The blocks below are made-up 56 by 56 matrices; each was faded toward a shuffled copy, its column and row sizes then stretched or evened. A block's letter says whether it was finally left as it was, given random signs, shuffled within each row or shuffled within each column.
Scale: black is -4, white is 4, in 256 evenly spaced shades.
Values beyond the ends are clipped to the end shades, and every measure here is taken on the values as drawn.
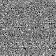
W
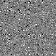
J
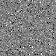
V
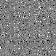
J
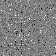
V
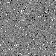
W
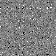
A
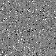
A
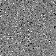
V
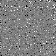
A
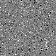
V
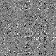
J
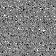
W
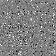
A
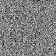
J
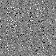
A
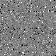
W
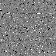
W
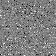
W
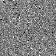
V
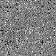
J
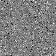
V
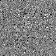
A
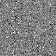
V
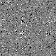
A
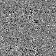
A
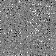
A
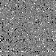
A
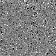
V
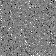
V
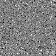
W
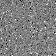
V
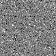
V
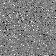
W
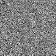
A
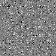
A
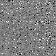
A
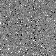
V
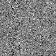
V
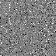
V
